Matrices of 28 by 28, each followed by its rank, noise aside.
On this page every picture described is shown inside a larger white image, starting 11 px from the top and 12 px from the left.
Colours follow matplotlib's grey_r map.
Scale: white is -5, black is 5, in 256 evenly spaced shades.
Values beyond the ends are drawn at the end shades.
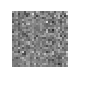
six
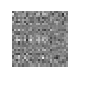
four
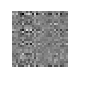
three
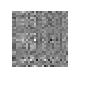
three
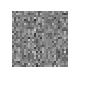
six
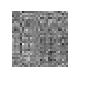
four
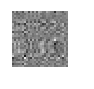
three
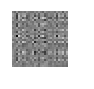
two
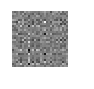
three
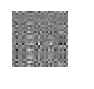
two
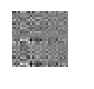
two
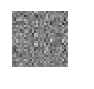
four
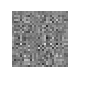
four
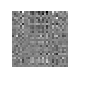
three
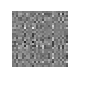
three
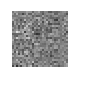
six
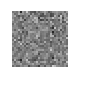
six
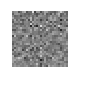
six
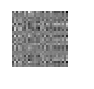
two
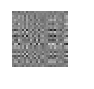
two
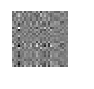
two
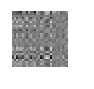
two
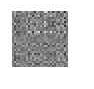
three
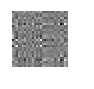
two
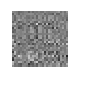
three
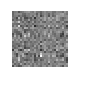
four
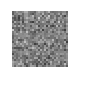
six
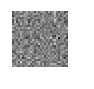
six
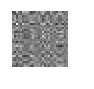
three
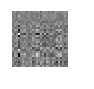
three
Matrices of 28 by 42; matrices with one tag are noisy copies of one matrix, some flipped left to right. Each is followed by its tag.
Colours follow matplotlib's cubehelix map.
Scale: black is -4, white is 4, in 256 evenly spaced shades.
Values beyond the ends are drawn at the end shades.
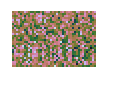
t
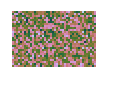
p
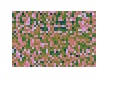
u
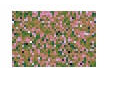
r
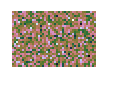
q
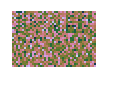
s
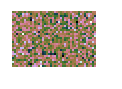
u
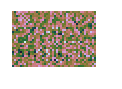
t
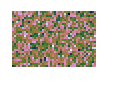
r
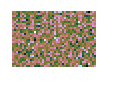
s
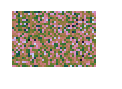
s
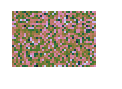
s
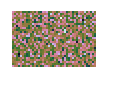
s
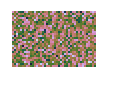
q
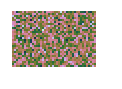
s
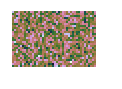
p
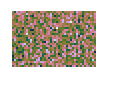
t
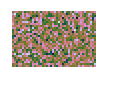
u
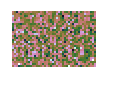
t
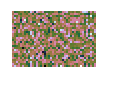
p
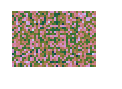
u
